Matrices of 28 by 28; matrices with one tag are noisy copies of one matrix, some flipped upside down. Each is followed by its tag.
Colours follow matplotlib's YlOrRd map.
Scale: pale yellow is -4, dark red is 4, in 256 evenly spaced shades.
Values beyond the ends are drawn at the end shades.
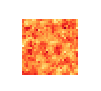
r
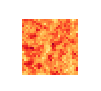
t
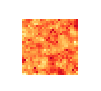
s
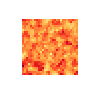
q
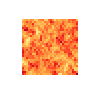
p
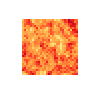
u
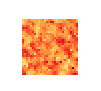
p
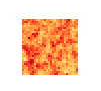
t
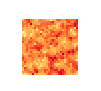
s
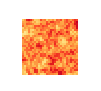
s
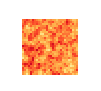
t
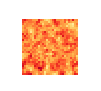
q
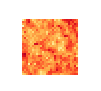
u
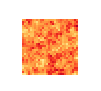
s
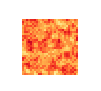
r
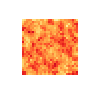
p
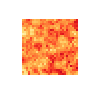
s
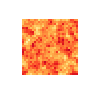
p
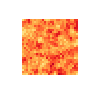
s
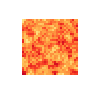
p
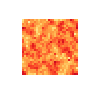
p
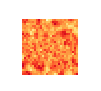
q
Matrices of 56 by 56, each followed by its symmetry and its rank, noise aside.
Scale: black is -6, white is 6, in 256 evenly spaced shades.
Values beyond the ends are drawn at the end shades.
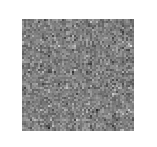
antisymmetric, rank twelve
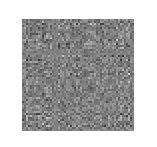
no symmetry, rank six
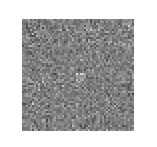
no symmetry, rank twelve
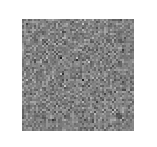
symmetric, rank twelve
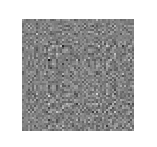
symmetric, rank six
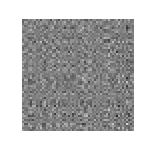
no symmetry, rank six
